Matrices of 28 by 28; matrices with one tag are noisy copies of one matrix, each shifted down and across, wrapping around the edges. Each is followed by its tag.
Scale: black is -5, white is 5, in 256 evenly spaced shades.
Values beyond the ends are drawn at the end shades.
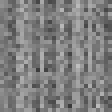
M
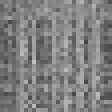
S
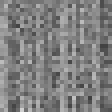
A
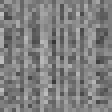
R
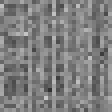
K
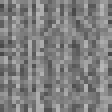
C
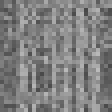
S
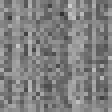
M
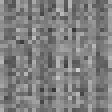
A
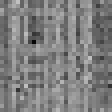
S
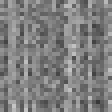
M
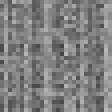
A
